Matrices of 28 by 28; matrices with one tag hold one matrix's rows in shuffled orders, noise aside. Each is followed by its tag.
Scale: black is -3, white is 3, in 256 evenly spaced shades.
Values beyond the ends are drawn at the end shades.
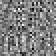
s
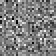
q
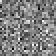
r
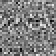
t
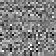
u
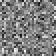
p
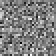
u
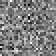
u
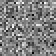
q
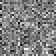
r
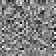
p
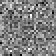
u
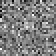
r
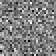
u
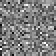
r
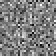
s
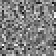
p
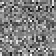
u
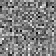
u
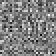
u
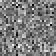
q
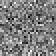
u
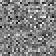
t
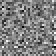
p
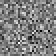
s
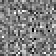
s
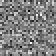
u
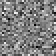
p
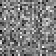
r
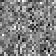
s
